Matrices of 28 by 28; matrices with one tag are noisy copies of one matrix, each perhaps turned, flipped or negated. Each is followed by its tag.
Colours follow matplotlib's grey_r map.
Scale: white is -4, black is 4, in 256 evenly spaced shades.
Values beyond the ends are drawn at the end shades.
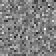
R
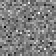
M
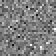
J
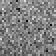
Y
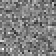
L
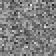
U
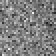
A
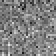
A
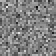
R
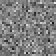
J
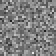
R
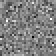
R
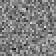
J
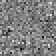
U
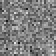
U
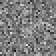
J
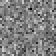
U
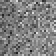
Y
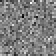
L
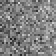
Y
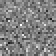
R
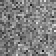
Y
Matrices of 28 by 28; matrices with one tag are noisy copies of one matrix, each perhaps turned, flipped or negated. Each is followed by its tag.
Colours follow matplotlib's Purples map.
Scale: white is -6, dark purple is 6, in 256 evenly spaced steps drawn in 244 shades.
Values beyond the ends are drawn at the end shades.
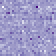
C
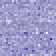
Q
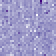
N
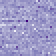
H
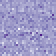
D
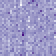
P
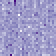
N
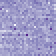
H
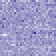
P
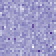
Q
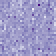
Q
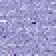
P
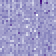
N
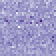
D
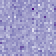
Q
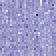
N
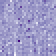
N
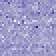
D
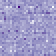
C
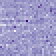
H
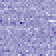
P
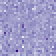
Q
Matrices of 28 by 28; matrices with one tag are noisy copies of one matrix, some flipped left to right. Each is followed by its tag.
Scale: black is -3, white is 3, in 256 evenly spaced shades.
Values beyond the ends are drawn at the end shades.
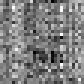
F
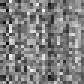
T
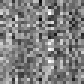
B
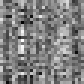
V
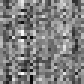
V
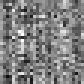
V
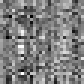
V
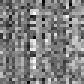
B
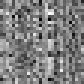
B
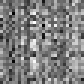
B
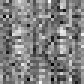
V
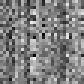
B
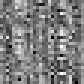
V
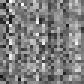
T
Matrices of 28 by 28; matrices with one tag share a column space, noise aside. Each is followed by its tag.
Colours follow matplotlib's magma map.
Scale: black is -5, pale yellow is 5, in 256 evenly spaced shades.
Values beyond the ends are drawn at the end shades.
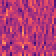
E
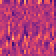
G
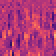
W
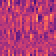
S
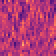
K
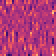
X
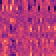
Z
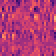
S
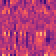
X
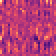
G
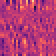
Z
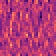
K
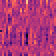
E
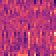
X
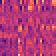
Z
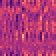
S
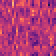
E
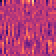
G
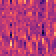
G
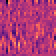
G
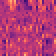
Z
